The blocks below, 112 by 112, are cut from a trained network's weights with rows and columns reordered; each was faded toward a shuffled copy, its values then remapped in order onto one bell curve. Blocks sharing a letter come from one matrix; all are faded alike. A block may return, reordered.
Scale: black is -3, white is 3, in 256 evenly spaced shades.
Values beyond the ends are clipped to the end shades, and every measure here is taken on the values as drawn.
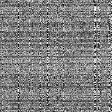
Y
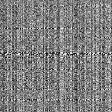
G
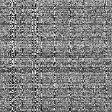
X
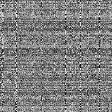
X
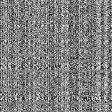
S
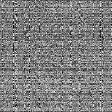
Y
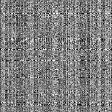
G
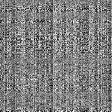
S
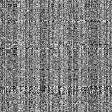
G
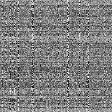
X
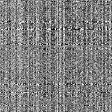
G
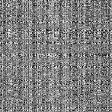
S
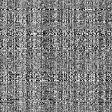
G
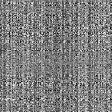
S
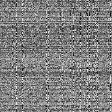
X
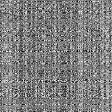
S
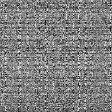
Y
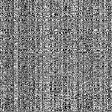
S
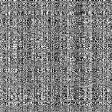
S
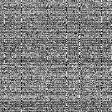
X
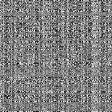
S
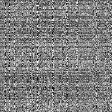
Y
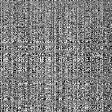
S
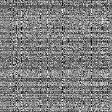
Y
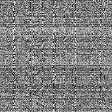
X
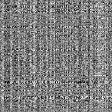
S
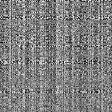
S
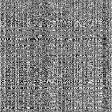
S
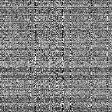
Y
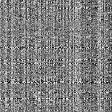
G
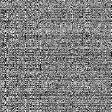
Y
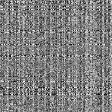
G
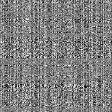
S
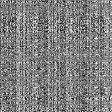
S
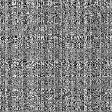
S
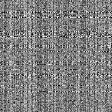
G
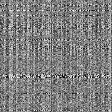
G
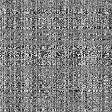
S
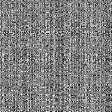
S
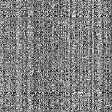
S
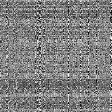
Y
